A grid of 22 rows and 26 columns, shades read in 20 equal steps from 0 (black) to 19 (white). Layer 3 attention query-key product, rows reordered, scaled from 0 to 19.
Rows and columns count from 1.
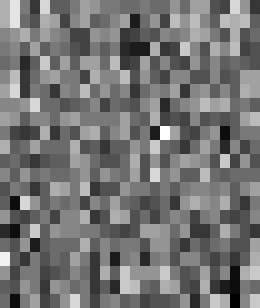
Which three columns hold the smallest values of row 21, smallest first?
24, 23, 12
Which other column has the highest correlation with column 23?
19
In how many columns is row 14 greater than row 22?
13
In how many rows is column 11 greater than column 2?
9
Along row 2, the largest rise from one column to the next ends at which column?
18
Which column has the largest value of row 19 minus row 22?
1
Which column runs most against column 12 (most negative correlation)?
14
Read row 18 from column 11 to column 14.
10 8 9 9
